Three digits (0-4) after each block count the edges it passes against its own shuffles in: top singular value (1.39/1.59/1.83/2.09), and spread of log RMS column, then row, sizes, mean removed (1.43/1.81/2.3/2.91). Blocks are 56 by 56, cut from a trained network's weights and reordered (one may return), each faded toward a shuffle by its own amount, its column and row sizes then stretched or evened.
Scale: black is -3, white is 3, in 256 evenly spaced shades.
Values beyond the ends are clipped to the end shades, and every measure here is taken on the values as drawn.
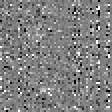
1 4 1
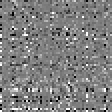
4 4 3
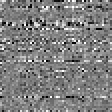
4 1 4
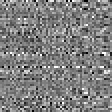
4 0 4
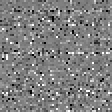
1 1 2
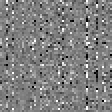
2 4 1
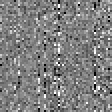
2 4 0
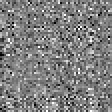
3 2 2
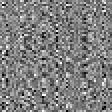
4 3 0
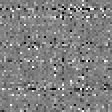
1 2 3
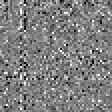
2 2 2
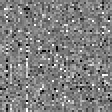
1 2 1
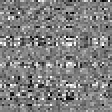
4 2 4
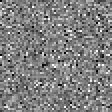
0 1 1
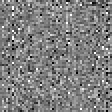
0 3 0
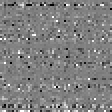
1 2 4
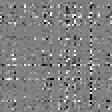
2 4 3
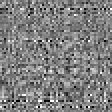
4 0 3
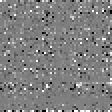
1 3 4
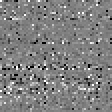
0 2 4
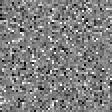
2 1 1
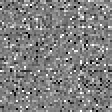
0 0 1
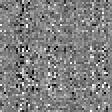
0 3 2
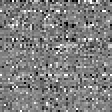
3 2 3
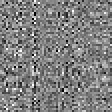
4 3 1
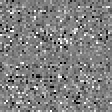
0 1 3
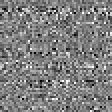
3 0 4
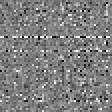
2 2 3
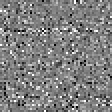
1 1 2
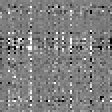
3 3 4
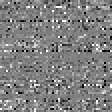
2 2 4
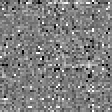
1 2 2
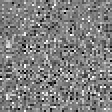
3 2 1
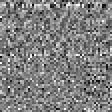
3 0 1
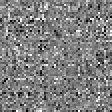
2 2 2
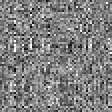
4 2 0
